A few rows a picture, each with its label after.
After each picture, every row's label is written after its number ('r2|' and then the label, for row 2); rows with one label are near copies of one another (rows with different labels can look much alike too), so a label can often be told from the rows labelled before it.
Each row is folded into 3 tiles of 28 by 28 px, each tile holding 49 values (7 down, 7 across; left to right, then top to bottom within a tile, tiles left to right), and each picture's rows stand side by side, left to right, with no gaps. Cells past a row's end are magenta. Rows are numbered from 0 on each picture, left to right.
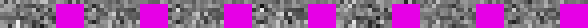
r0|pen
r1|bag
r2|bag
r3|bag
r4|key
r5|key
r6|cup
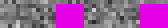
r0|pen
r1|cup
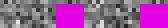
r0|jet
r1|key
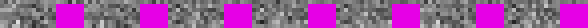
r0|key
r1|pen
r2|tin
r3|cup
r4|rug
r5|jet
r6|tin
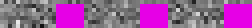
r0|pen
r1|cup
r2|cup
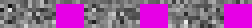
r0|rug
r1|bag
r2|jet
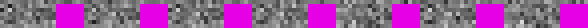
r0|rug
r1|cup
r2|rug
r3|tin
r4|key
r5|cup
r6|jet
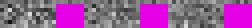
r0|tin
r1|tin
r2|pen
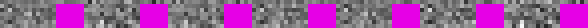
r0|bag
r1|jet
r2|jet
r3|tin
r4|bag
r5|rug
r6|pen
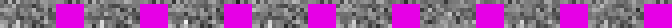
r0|key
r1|pen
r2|jet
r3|pen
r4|jet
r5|cup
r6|jet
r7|key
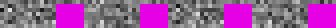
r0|rug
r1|key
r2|tin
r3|jet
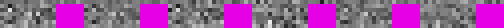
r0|bag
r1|bag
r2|rug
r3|jet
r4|cup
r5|pen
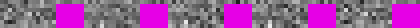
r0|cup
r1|pen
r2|jet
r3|pen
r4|cup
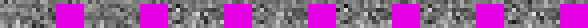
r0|jet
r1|pen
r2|bag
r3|bag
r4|rug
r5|tin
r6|cup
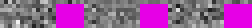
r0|jet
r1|bag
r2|rug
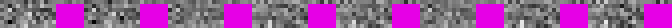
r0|tin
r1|cup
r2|rug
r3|pen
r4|jet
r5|bag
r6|pen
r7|key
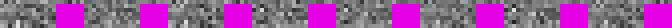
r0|pen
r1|tin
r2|key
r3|rug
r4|cup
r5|jet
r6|bag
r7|key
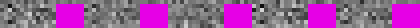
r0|tin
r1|rug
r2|pen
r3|rug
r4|cup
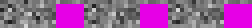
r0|cup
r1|bag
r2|cup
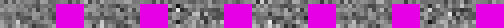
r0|jet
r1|pen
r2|bag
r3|jet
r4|jet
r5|tin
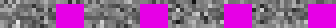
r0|key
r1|pen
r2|cup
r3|rug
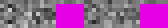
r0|bag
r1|cup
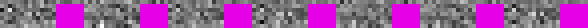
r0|rug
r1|pen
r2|rug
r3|bag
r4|jet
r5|pen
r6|bag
